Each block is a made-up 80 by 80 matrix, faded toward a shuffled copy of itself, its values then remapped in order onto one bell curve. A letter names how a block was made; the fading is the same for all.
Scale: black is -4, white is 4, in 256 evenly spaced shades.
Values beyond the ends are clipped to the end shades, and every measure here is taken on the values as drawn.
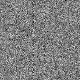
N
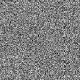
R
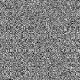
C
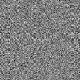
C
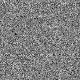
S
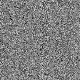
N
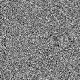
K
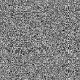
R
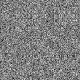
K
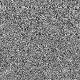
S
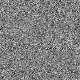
S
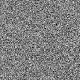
K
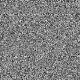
S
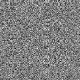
R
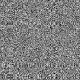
C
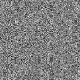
R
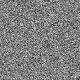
K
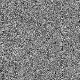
N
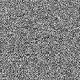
K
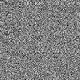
K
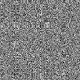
R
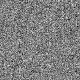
N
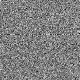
S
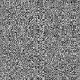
R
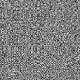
C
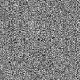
R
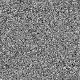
S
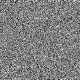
S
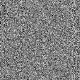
N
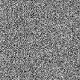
K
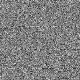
S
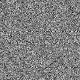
S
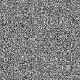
R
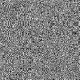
R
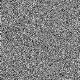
N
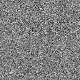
S
